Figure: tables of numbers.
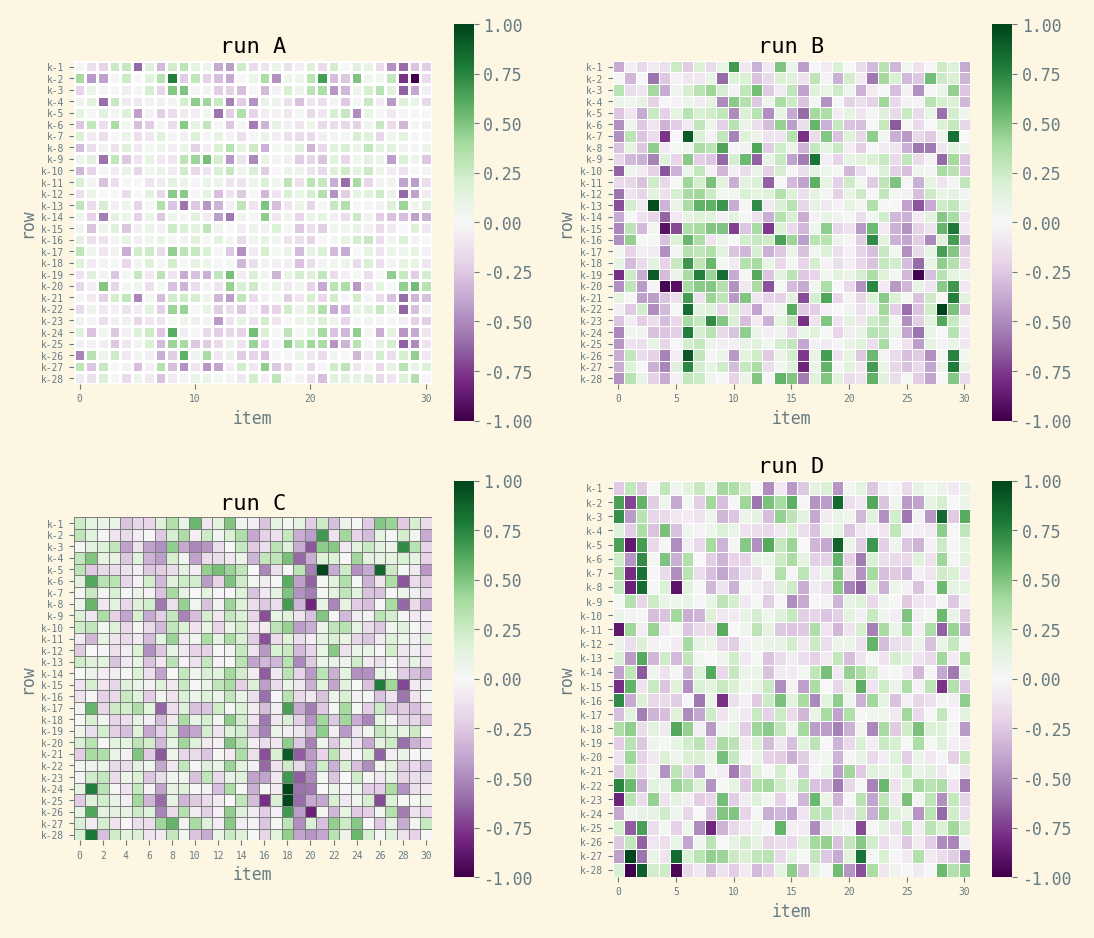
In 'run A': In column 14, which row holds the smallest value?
k-17
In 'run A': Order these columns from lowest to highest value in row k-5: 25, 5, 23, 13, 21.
5, 13, 21, 25, 23
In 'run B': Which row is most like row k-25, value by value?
k-12
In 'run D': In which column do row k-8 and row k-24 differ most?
28
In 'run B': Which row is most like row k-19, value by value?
k-13
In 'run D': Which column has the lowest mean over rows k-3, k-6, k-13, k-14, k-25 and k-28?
1
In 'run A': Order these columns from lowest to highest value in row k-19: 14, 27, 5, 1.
14, 1, 5, 27
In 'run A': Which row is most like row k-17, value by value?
k-18
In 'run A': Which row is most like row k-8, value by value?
k-10
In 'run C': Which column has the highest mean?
18
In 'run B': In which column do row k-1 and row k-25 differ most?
10
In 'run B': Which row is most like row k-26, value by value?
k-27
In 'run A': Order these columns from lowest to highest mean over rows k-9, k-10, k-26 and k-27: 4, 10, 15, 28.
15, 4, 10, 28
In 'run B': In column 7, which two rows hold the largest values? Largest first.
k-19, k-13
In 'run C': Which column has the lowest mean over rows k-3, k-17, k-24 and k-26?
20
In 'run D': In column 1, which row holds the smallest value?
k-28
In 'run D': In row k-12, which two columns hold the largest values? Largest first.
22, 6
